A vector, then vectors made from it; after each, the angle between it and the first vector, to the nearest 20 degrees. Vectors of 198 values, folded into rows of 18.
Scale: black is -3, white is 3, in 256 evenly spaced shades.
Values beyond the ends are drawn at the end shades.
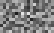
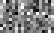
60 degrees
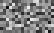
140 degrees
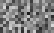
140 degrees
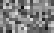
120 degrees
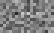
20 degrees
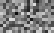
20 degrees
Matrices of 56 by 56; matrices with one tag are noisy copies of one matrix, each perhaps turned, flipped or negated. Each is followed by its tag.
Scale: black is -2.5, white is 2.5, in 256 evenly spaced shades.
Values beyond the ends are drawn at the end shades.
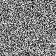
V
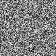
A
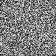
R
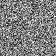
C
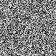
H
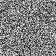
R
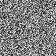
H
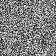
R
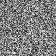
C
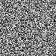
A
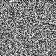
R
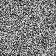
R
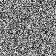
H
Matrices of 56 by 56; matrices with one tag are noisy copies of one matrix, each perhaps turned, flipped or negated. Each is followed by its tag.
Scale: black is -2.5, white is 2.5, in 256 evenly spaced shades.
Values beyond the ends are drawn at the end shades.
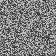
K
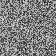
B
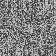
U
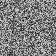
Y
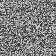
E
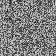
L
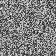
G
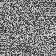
E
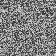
L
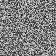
G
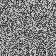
G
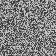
B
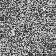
U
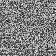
L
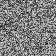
B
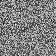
K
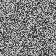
Y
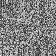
U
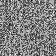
E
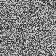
G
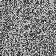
E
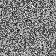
G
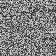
L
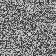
E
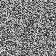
K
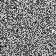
B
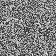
K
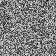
Y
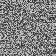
E
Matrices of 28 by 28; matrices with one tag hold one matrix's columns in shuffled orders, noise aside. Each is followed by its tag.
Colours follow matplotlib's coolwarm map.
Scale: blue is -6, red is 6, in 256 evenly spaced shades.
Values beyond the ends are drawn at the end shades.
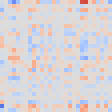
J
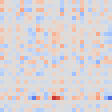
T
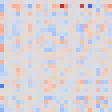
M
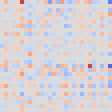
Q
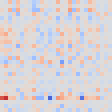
T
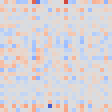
J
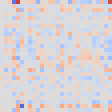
J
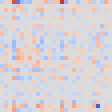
J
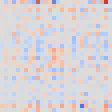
J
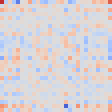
J
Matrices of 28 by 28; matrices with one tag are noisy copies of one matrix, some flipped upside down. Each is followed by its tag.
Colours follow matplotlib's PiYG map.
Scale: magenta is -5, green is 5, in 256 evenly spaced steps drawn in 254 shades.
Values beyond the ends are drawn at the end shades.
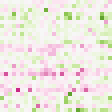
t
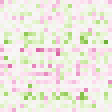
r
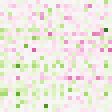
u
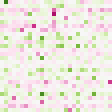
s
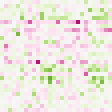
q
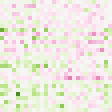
u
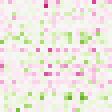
r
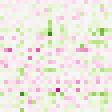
q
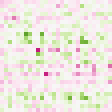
r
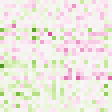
u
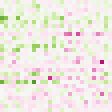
u
